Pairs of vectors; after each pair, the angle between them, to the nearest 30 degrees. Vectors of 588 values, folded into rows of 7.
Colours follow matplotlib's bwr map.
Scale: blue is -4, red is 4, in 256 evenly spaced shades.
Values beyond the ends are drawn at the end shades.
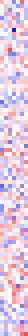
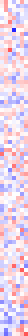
30 degrees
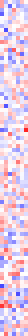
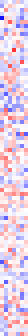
90 degrees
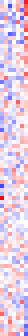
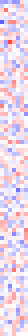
90 degrees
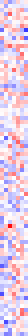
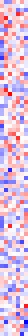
60 degrees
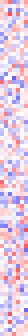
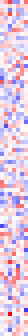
30 degrees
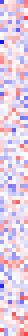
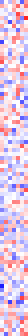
30 degrees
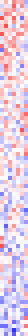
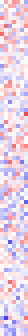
60 degrees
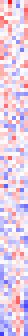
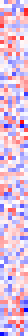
60 degrees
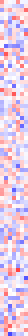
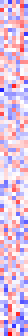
120 degrees
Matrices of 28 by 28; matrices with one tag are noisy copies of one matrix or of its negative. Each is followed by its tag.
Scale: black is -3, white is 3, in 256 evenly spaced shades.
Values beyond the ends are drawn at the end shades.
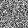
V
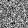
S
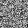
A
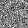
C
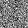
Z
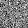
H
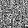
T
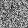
C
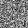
S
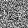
Z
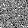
H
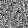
V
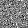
H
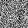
Z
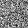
C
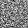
S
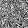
C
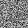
H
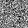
Z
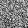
T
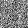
Z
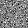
H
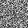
A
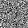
H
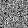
Z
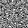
A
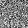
T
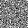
H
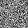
Z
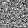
S
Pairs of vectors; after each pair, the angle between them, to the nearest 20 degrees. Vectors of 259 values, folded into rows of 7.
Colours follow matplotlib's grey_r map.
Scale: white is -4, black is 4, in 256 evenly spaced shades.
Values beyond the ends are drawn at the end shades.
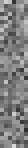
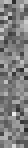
20 degrees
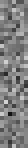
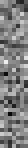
40 degrees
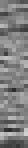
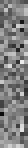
100 degrees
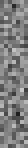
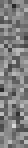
20 degrees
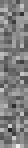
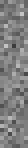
120 degrees
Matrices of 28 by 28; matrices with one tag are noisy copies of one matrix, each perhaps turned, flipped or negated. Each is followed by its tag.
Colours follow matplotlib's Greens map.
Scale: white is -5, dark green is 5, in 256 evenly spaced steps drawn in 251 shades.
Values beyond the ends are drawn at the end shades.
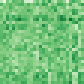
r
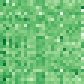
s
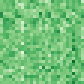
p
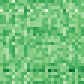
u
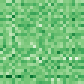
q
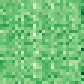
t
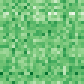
u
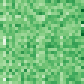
s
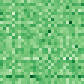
q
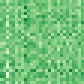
q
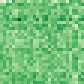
r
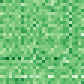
q
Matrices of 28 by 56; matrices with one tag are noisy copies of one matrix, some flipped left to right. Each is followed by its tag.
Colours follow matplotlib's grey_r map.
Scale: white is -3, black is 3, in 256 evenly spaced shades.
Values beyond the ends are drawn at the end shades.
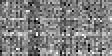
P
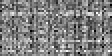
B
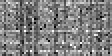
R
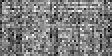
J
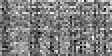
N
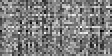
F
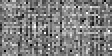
F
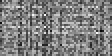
F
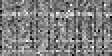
B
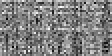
N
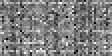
R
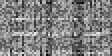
P
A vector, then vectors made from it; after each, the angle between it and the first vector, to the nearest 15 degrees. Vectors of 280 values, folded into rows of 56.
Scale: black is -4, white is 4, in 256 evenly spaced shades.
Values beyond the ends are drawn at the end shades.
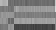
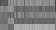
165 degrees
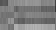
165 degrees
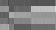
60 degrees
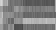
45 degrees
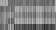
30 degrees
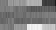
135 degrees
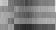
30 degrees
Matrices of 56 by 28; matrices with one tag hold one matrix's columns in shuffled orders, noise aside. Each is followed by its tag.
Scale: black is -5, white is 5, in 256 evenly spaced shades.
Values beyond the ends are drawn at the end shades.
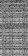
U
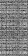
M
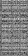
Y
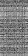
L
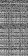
U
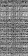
L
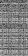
U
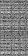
M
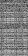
U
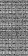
M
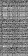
L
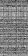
L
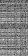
U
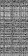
L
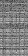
U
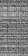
L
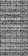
Y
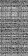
L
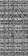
Y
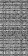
M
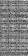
Y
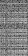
U
